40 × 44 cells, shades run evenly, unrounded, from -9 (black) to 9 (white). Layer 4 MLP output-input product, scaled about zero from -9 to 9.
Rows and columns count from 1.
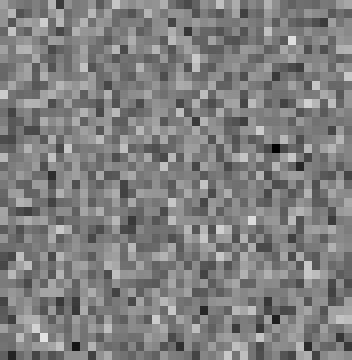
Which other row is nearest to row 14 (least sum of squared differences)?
11
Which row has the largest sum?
31
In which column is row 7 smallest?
15
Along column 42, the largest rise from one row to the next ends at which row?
26
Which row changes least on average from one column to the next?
7
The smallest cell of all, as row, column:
17, 35
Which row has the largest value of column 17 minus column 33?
28
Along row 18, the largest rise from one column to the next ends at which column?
22
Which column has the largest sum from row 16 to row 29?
24
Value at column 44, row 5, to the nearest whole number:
1
